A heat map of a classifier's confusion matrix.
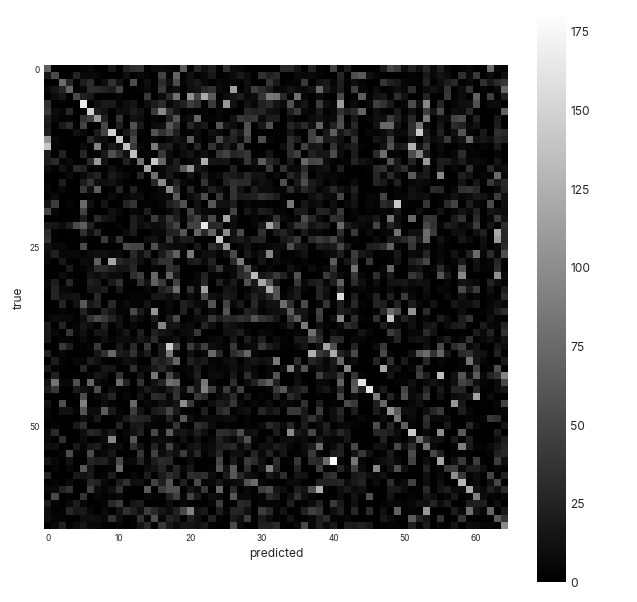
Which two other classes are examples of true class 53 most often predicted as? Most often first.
58, 38
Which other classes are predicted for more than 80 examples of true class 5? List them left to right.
25, 41, 53
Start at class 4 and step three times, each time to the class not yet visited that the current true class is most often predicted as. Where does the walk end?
18
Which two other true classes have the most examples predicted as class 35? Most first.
4, 29
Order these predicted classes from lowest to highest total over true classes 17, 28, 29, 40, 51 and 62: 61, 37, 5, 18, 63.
61, 5, 18, 63, 37
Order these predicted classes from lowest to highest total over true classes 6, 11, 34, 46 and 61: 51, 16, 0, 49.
49, 16, 0, 51
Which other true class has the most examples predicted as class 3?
54
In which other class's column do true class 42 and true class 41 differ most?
47
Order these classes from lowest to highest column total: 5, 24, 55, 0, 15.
0, 24, 55, 5, 15
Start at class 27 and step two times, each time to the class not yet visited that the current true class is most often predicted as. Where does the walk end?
52
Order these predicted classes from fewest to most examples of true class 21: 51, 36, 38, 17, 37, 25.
38, 37, 17, 36, 51, 25
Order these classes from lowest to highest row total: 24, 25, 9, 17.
17, 25, 24, 9
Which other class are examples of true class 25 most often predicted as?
48
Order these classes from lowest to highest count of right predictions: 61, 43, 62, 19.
61, 43, 19, 62
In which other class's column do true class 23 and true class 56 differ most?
63
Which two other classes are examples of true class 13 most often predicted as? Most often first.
15, 22
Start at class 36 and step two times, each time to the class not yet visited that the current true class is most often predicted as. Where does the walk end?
33
